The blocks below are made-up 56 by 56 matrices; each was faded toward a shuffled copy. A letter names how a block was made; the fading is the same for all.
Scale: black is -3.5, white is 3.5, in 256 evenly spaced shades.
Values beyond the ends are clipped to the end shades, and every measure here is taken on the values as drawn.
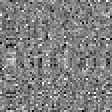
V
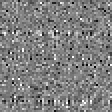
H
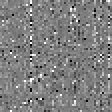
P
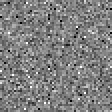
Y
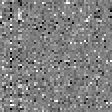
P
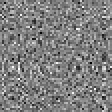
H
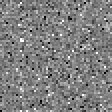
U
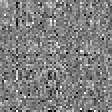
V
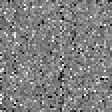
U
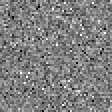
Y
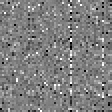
P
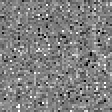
U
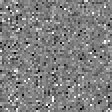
U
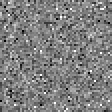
Y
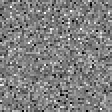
Y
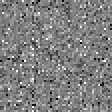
U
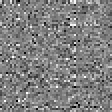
V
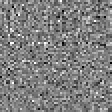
H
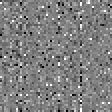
P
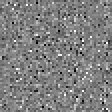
U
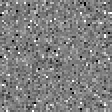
U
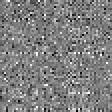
H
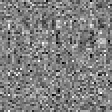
V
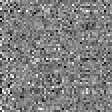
H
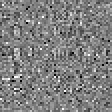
V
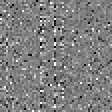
P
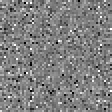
U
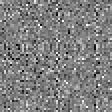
H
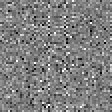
V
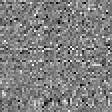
V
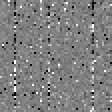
P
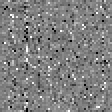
U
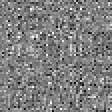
H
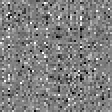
P
